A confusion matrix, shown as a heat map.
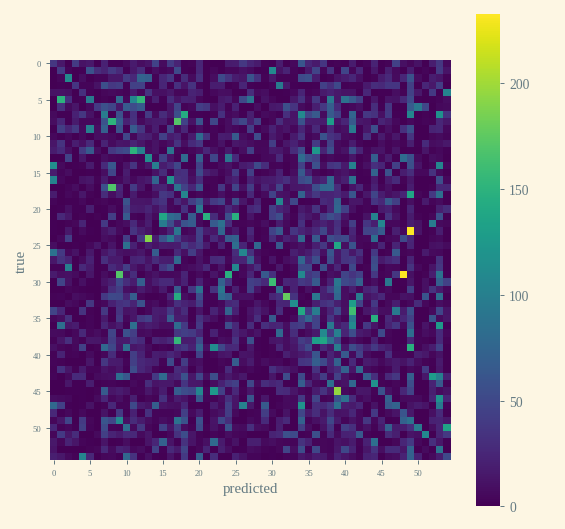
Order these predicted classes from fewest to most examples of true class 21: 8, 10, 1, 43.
43, 1, 8, 10
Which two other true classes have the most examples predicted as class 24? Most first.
29, 13
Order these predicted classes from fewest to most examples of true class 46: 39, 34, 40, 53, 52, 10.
10, 52, 34, 39, 40, 53
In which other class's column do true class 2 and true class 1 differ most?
30
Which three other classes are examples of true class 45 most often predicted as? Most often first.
39, 22, 20
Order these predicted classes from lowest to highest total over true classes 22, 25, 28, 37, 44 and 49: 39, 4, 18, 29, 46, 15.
46, 29, 4, 15, 18, 39
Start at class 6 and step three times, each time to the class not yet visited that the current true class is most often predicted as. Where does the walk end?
4
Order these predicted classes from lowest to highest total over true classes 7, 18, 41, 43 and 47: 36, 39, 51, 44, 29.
51, 29, 44, 36, 39
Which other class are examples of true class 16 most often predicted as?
0
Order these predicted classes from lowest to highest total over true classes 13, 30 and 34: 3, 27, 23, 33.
3, 33, 27, 23
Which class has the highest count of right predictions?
32
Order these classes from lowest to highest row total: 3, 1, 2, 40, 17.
40, 1, 3, 2, 17
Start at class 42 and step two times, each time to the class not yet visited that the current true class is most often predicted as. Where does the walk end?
36
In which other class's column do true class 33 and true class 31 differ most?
41
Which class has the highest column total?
49
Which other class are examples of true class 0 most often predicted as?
34
